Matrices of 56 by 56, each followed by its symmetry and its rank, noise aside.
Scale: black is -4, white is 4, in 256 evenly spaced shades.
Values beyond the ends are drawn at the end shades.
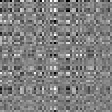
no symmetry, rank two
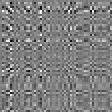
antisymmetric, rank two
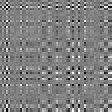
symmetric, rank one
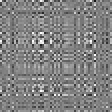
symmetric, rank two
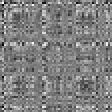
symmetric, rank three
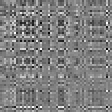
no symmetry, rank two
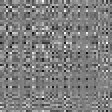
no symmetry, rank three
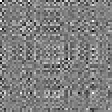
symmetric, rank three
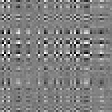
no symmetry, rank one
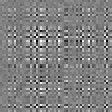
symmetric, rank one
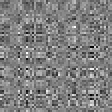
no symmetry, rank three
